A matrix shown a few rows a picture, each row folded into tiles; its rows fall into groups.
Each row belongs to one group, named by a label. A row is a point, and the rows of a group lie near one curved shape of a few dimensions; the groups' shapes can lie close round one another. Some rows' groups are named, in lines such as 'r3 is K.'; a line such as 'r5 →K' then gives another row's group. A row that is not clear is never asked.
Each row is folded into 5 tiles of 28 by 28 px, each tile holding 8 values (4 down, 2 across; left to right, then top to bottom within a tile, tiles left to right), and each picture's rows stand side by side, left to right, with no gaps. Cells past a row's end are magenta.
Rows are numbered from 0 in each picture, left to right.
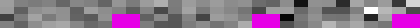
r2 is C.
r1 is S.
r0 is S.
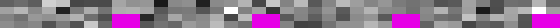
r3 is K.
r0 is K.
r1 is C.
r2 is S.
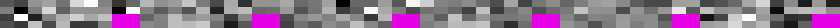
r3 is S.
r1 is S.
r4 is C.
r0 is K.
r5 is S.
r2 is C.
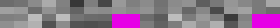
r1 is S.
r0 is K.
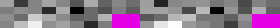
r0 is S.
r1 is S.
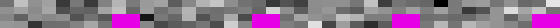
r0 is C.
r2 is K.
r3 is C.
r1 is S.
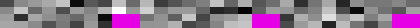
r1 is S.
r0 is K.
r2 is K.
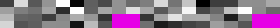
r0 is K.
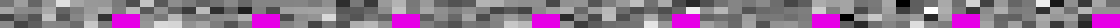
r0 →S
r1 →S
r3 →S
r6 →C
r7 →K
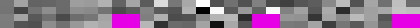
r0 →S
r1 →K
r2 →K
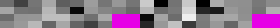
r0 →K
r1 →K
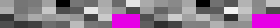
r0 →C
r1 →C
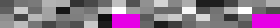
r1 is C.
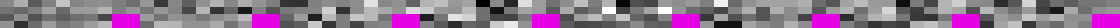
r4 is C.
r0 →S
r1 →S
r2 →K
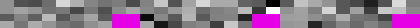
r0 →S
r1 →S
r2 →C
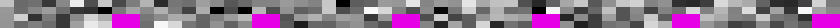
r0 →S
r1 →S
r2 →C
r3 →K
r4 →S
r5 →C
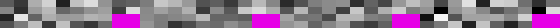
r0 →K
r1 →C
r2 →C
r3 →K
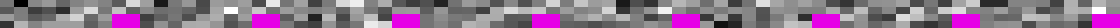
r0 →C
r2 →S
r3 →C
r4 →C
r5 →S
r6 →C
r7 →K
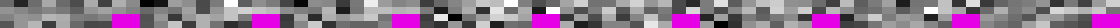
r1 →K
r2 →K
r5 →S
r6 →C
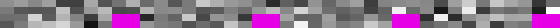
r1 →S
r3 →K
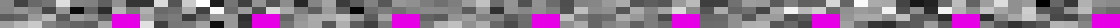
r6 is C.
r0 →S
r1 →K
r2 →K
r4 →C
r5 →C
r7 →C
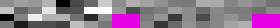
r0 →C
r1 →S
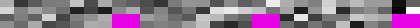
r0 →S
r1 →C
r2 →K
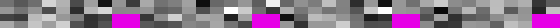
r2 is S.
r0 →S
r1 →C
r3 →S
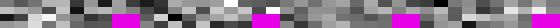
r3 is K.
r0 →S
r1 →K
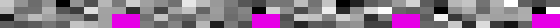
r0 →C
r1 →K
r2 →C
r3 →K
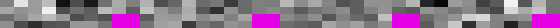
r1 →K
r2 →S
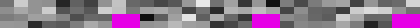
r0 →C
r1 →S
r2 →C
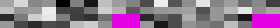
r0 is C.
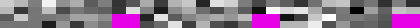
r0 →K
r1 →K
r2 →S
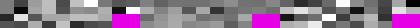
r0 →K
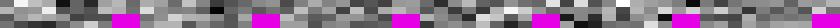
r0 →C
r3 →C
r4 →S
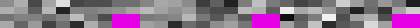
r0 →K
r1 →C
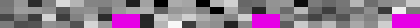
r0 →S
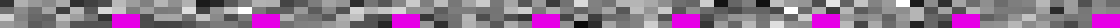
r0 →C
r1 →C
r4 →S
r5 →C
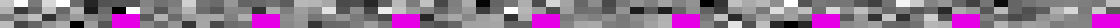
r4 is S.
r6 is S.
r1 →K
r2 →C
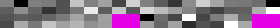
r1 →S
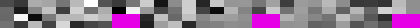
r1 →K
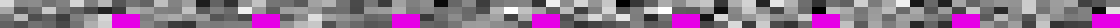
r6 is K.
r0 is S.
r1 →C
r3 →C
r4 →C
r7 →K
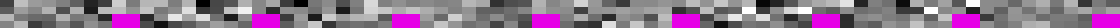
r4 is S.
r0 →C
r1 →C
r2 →K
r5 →C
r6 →C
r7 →S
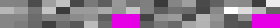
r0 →K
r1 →C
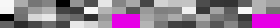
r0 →C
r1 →C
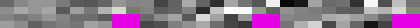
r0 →C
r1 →C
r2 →K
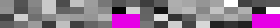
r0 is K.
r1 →K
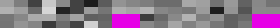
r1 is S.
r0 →K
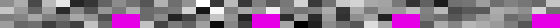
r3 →C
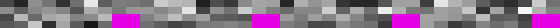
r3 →C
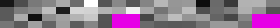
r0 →K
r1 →C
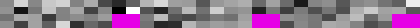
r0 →K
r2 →C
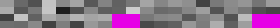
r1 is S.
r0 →K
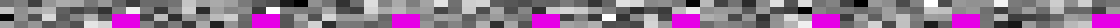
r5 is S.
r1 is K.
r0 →S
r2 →K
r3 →K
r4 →S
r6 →K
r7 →S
